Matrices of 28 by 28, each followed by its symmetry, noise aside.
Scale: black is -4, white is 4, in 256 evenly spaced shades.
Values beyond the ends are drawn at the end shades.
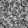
symmetric across the other diagonal.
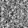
mirrored top to bottom.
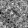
symmetric across the other diagonal.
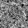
symmetric across the other diagonal.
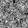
symmetric across the other diagonal.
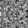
mirrored top to bottom.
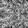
mirrored top to bottom.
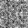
mirrored top to bottom.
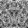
mirrored left to right.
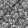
symmetric.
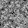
symmetric.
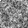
symmetric.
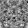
mirrored left to right.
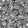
symmetric across the other diagonal.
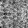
mirrored top to bottom.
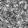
symmetric across the other diagonal.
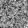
symmetric.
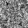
same after a half turn.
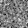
symmetric.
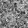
symmetric across the other diagonal.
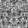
mirrored left to right.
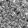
symmetric across the other diagonal.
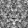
mirrored left to right.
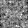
same after a half turn.
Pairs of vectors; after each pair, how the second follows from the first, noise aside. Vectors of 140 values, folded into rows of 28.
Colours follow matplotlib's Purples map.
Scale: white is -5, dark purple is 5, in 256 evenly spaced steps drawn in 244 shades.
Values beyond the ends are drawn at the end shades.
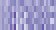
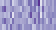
reversed, negated.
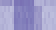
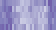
wrapped around.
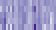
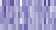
reversed, negated.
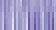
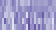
sign-scrambled.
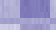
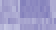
shrunk.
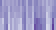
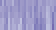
shrunk.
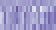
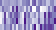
scaled up.
